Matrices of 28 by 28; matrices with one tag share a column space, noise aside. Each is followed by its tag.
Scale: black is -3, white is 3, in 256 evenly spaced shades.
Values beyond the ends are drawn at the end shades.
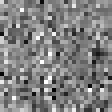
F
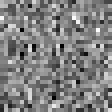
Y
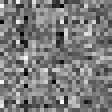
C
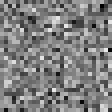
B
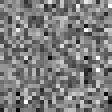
B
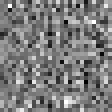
C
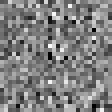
Y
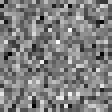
Y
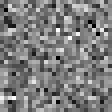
B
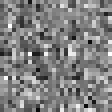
F
